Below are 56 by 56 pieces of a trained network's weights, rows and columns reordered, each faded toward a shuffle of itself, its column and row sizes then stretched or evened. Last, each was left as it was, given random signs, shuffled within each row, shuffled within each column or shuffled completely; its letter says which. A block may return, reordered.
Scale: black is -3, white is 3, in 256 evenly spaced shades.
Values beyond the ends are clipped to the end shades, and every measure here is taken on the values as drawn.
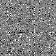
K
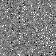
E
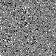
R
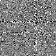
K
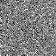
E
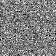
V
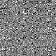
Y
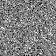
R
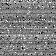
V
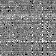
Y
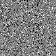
E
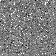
R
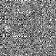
Y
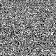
V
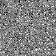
K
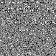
V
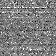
V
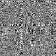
Y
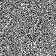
E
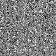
E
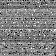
V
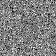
R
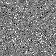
R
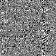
K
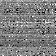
Y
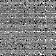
Y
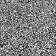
V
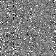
E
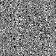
E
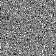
E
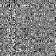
Y
